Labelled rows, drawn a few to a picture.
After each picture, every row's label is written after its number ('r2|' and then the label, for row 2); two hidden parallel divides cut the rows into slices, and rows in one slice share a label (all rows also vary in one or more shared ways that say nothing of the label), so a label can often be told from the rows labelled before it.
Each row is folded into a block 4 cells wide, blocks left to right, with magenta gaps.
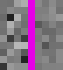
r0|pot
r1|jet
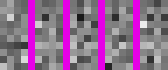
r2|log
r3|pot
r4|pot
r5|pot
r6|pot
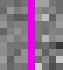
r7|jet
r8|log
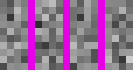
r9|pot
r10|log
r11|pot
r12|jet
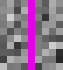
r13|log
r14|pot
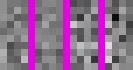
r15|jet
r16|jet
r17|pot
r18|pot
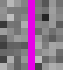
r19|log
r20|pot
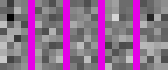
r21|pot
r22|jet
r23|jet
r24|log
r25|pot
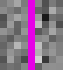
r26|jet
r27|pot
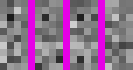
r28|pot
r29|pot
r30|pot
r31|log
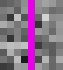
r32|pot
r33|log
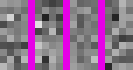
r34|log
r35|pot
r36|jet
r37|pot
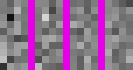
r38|pot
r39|log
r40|jet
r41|jet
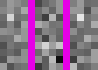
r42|log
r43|pot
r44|log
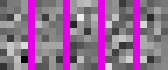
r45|pot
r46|pot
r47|log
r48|log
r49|pot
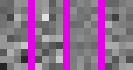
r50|pot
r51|log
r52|jet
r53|pot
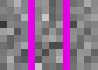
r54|jet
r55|log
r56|jet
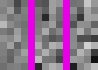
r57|jet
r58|pot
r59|pot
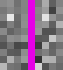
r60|log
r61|log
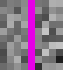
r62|jet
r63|pot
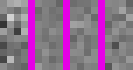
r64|log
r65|jet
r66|jet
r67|jet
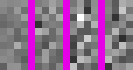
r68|jet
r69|jet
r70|log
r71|pot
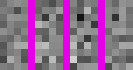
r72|jet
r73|pot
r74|pot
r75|pot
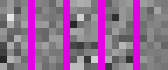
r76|log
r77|jet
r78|log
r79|pot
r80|jet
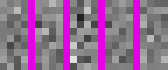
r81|jet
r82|jet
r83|pot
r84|jet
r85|jet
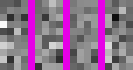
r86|pot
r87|pot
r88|jet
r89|pot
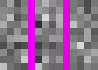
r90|log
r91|log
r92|jet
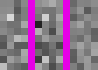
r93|log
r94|log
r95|jet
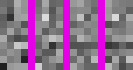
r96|pot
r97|log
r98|log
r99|log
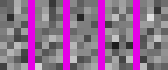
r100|pot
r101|log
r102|pot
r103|log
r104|log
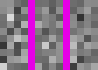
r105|log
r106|jet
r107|pot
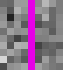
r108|pot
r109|log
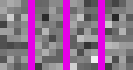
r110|log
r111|pot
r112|log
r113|pot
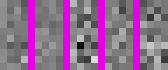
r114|jet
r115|jet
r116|jet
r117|jet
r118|pot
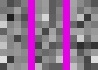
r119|pot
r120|log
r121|log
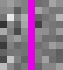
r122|log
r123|jet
